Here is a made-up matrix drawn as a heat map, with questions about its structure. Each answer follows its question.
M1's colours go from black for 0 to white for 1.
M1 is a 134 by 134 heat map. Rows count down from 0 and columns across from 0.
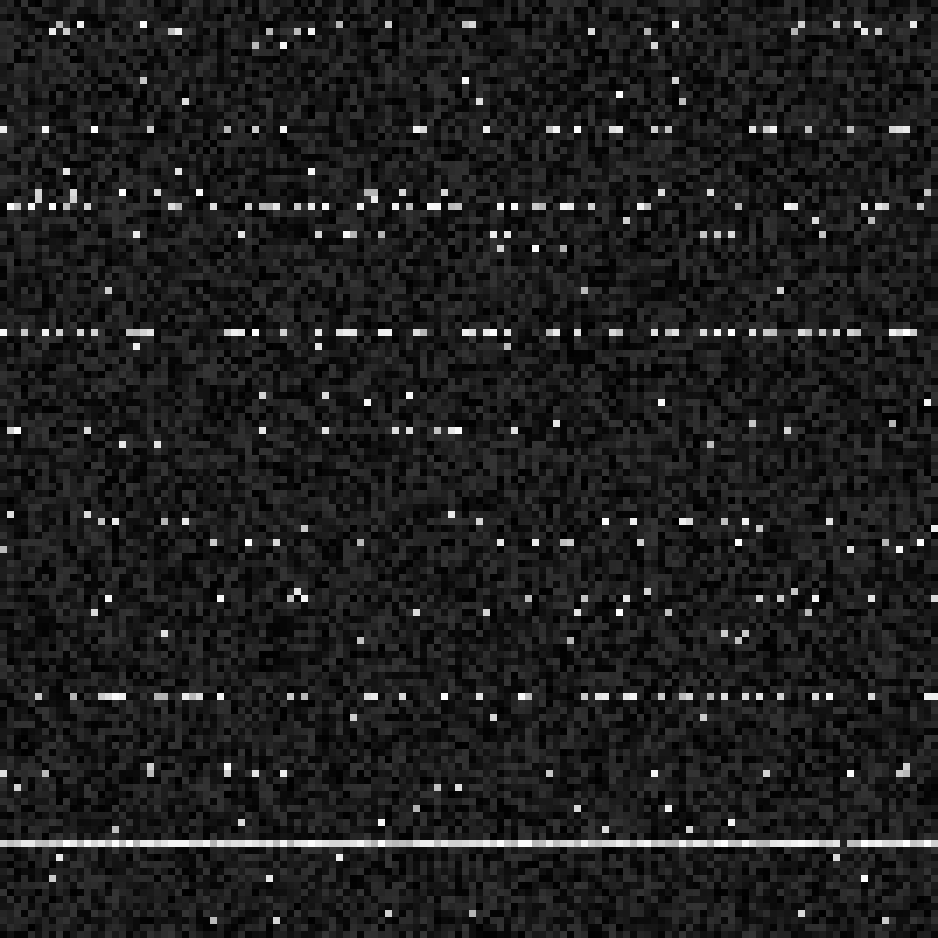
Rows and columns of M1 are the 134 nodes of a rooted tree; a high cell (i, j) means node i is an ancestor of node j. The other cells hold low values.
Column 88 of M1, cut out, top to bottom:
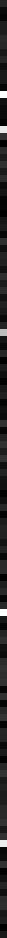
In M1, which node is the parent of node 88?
13
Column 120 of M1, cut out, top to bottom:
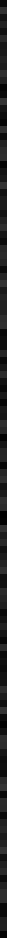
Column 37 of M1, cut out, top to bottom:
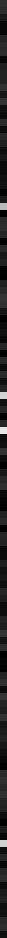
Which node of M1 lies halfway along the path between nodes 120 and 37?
61
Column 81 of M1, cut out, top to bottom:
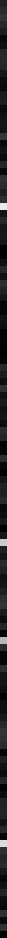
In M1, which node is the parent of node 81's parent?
77
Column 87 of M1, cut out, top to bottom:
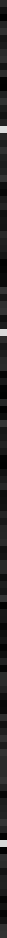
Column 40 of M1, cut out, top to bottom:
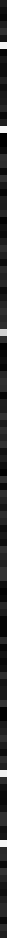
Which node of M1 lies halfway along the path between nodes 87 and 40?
110
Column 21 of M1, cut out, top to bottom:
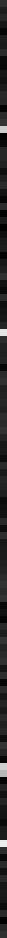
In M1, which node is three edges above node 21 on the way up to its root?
18
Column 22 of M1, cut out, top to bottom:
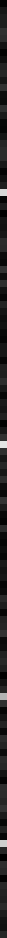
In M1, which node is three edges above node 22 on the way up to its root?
99
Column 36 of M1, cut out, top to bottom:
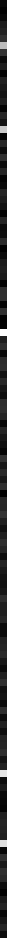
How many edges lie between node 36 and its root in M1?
5
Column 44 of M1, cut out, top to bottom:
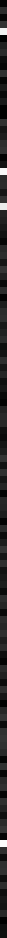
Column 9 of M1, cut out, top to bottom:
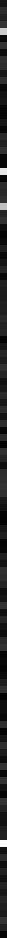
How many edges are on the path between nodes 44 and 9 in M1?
2
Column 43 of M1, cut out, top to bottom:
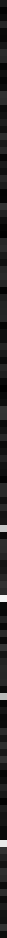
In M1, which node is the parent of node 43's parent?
85
